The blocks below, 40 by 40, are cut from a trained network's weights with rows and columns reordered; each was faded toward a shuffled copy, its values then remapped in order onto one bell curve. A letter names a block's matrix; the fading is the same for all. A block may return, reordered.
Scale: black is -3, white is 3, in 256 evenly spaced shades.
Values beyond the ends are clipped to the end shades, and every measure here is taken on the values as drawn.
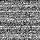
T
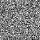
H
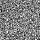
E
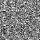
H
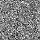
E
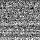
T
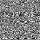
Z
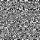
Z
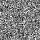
E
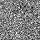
E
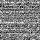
T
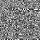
Z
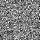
E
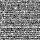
T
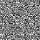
Z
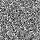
E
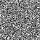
E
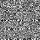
Z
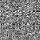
Z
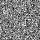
E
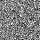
E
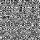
Z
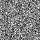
E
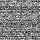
T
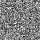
H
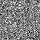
E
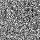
H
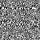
Z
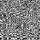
Z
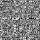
Z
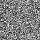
H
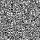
H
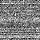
T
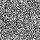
H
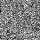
E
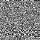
Z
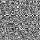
Z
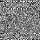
Z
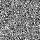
H
